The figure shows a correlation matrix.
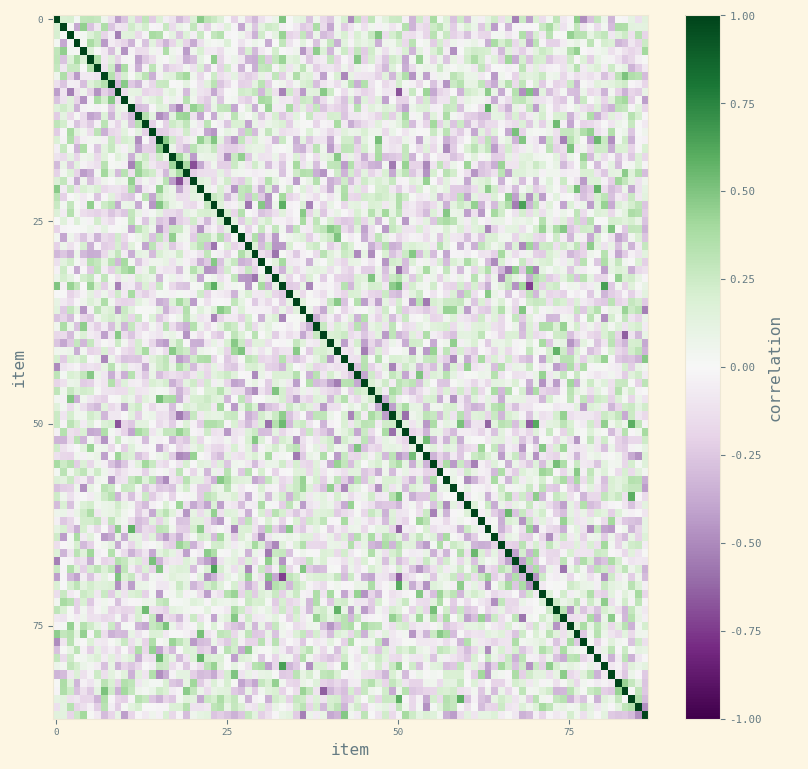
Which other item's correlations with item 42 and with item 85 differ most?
86
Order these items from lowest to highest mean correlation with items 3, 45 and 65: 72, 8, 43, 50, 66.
72, 66, 8, 43, 50
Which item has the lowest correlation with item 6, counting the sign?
9
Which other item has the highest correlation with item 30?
23
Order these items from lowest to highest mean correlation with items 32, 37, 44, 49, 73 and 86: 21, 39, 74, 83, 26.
83, 21, 39, 26, 74
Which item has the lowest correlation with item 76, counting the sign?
52
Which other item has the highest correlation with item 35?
41
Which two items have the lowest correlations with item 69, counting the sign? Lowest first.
33, 50
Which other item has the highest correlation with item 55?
73
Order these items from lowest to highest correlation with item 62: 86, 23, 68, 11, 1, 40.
68, 23, 1, 11, 40, 86
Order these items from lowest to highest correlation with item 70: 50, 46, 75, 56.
56, 75, 46, 50
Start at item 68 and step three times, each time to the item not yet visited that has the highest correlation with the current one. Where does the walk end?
80
